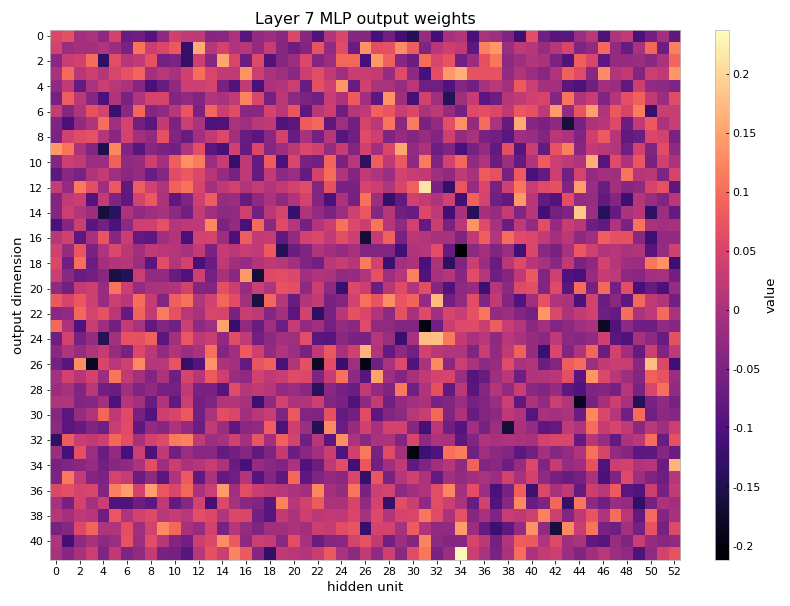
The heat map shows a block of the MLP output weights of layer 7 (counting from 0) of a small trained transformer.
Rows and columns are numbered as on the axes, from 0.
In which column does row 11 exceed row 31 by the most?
22
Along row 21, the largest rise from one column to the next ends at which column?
18
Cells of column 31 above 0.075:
7
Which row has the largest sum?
3
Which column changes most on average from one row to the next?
26
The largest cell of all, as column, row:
34, 41
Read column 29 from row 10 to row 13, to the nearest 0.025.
0.075 0.05 0.05 -0.075
